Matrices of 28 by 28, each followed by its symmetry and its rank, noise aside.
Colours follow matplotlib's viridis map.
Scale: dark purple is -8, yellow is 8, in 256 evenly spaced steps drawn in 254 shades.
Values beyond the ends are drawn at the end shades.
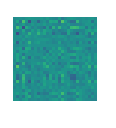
symmetric, rank three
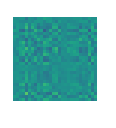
antisymmetric, rank two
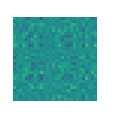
no symmetry, rank four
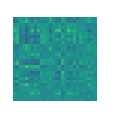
no symmetry, rank two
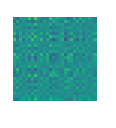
symmetric, rank two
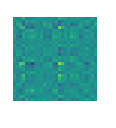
no symmetry, rank two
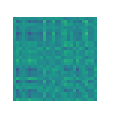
no symmetry, rank two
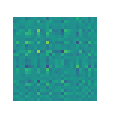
symmetric, rank two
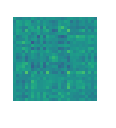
symmetric, rank three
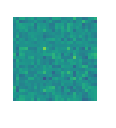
no symmetry, rank three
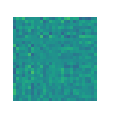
antisymmetric, rank four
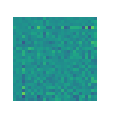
antisymmetric, rank four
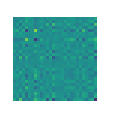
symmetric, rank two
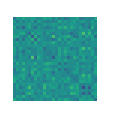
symmetric, rank three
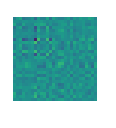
symmetric, rank three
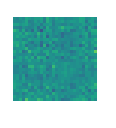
no symmetry, rank four
